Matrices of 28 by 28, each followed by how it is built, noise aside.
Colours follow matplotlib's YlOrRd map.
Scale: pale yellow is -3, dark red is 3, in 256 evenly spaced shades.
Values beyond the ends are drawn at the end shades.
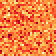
noise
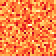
noise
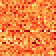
uneven rows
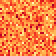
noise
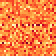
uneven rows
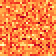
uneven rows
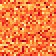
repeating columns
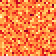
noise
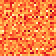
uneven rows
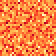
repeating columns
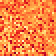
lower triangular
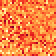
lower triangular
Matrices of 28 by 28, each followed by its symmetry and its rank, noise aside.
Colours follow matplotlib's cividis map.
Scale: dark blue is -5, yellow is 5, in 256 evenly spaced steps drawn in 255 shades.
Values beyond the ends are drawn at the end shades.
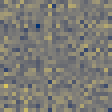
no symmetry, rank seven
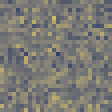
no symmetry, rank eight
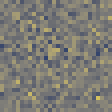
symmetric, rank seven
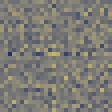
no symmetry, rank seven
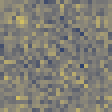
symmetric, rank seven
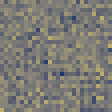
no symmetry, rank eight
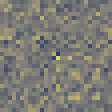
symmetric, rank six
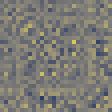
symmetric, rank six
